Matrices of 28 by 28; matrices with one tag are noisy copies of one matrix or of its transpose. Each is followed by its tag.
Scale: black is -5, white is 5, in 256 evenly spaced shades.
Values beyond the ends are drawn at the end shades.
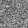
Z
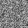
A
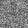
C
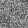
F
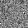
Z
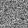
Z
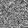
Z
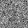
C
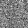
C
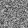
Z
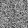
C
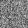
C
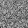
A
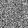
A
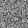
A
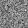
Z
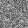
F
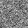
F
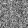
A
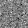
A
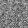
A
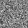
Z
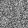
C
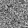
Z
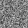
Z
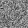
F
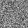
Z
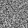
Z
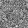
F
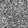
C
